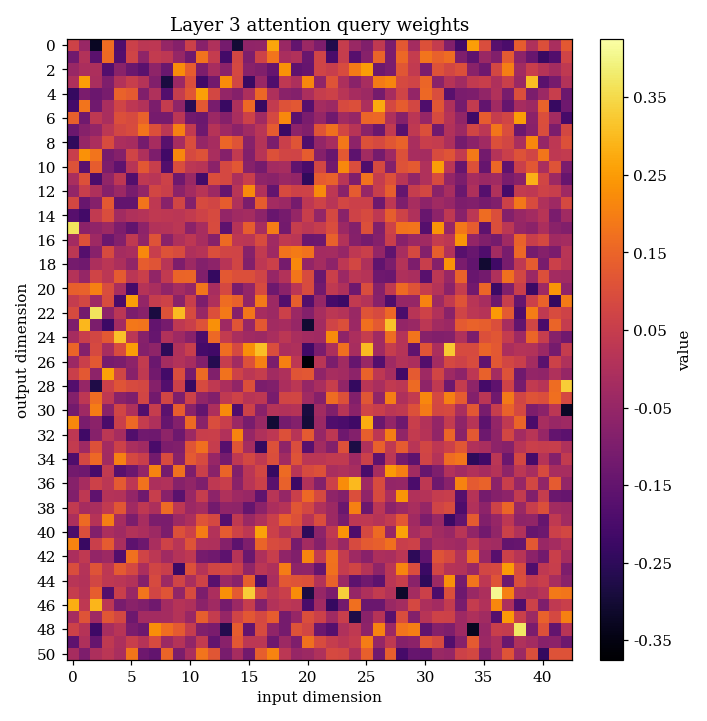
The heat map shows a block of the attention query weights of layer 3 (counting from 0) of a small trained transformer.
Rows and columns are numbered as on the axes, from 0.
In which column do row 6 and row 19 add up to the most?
38
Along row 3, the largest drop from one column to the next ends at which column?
40
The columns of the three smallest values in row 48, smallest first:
34, 13, 2
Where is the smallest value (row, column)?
26, 20
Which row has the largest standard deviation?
45
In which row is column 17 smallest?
31
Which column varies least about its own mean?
21
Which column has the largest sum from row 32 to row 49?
28
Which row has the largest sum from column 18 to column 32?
29
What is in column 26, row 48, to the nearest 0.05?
0.2
